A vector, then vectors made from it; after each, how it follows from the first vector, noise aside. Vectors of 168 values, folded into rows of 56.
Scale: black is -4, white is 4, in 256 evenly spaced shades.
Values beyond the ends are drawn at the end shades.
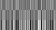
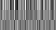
reversed, negated.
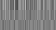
reversed, negated, shrunk.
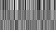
reversed.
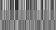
reversed, negated.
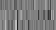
wrapped around, partly zeroed.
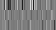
wrapped around, partly zeroed.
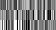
wrapped around, scaled up.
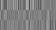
wrapped around, shrunk.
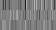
reversed, partly zeroed.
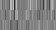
reversed, partly zeroed.
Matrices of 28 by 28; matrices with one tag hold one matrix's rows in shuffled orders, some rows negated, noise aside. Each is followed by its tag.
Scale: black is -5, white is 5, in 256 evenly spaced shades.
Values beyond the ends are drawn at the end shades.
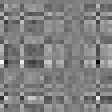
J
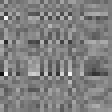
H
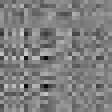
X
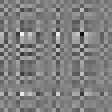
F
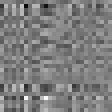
X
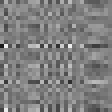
H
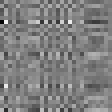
H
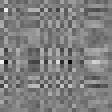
H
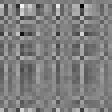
F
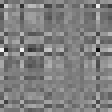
J
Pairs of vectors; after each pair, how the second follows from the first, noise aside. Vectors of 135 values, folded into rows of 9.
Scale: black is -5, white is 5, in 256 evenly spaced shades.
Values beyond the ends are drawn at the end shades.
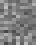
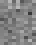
reversed, partly zeroed.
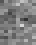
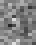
reversed.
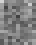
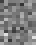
wrapped around.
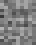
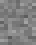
reversed, negated, shrunk.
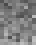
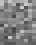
reversed.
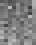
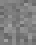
wrapped around, shrunk.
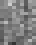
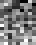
reversed, scaled up.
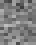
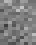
negated, partly zeroed.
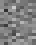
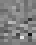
reversed, partly zeroed.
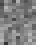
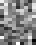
reversed, scaled up.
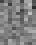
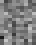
reversed.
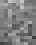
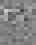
reversed, negated, partly zeroed.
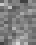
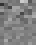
negated, partly zeroed.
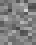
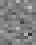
negated, partly zeroed.
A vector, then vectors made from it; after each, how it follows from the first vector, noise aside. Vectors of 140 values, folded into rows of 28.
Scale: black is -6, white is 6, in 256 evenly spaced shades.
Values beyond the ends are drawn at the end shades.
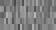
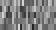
negated, scaled up.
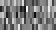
negated, scaled up.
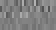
reversed, partly zeroed.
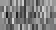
negated, scaled up.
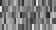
reversed, negated, scaled up.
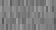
wrapped around, shrunk.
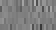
reversed, partly zeroed.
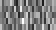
wrapped around, negated, scaled up.
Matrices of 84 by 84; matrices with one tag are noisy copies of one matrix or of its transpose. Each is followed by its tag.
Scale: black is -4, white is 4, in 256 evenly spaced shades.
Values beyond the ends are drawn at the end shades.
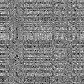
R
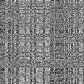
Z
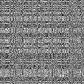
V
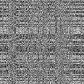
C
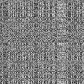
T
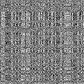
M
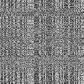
C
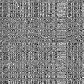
T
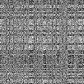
Z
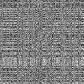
T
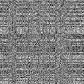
C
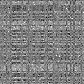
M
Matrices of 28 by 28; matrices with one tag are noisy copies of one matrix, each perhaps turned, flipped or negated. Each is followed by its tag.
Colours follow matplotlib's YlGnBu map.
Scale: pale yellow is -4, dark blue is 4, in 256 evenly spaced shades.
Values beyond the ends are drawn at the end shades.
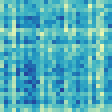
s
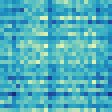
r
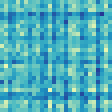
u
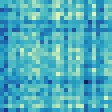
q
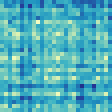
q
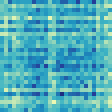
r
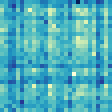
s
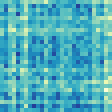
q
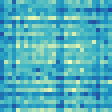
r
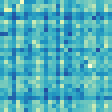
u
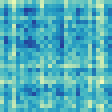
s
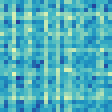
u
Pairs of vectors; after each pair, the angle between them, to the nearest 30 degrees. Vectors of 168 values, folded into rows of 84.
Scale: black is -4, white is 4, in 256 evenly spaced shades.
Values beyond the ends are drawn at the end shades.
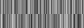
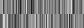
120 degrees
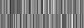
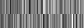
30 degrees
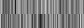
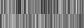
120 degrees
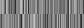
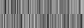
60 degrees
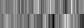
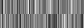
60 degrees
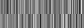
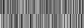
60 degrees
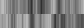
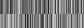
90 degrees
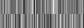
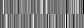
90 degrees
